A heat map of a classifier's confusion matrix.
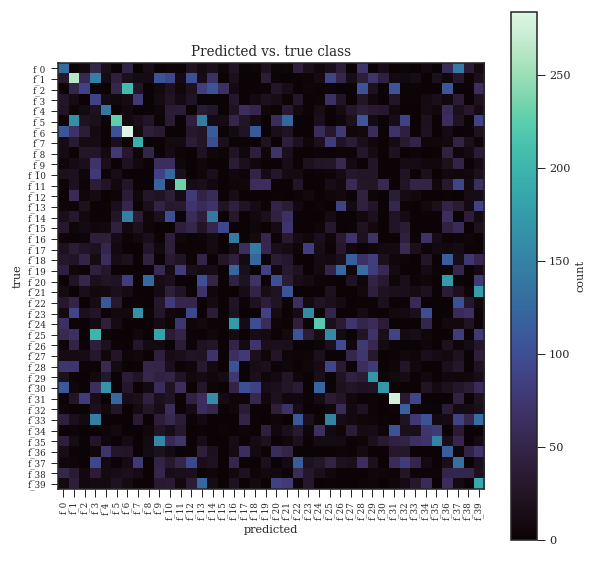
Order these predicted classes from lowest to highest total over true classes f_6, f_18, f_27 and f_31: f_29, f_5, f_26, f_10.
f_10, f_26, f_29, f_5
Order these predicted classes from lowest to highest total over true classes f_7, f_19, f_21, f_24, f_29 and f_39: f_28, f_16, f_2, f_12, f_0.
f_2, f_12, f_0, f_28, f_16
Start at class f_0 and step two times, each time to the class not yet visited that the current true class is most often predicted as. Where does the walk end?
f_22
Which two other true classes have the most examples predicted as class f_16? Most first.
f_24, f_19
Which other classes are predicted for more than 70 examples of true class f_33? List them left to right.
f_3, f_22, f_25, f_34, f_37, f_39
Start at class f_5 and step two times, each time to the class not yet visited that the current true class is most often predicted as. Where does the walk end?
f_3
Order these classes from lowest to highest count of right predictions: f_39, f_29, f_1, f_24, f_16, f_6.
f_16, f_29, f_39, f_24, f_1, f_6
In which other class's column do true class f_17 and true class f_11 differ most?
f_9
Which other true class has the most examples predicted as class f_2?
f_31
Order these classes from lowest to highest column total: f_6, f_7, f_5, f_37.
f_7, f_5, f_6, f_37
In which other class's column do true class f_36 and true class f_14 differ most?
f_6
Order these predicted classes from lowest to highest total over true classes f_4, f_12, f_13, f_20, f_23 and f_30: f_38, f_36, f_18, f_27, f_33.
f_33, f_27, f_38, f_18, f_36
